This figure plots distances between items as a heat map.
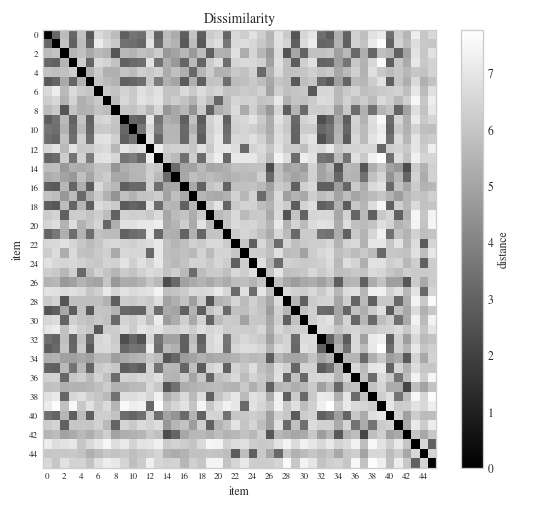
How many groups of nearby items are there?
9
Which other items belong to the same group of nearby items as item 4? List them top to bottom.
17, 25
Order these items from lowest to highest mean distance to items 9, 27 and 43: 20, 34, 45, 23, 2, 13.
45, 34, 13, 2, 23, 20
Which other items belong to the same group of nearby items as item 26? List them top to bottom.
14, 15, 34, 37, 42
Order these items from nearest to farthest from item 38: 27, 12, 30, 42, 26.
30, 26, 42, 12, 27
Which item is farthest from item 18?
39
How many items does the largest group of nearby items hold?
16
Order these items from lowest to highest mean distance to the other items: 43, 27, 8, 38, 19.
8, 19, 38, 27, 43
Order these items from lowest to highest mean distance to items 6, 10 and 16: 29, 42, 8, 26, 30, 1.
29, 1, 26, 42, 8, 30
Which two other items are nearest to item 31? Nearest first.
6, 26
